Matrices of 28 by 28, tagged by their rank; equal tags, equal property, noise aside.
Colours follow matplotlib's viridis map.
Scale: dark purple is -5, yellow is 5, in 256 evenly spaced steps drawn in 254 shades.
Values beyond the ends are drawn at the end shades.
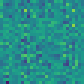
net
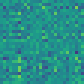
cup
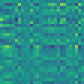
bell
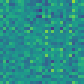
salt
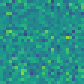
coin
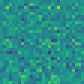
net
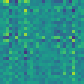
bell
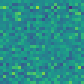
net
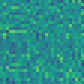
coin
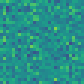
coin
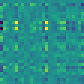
bell
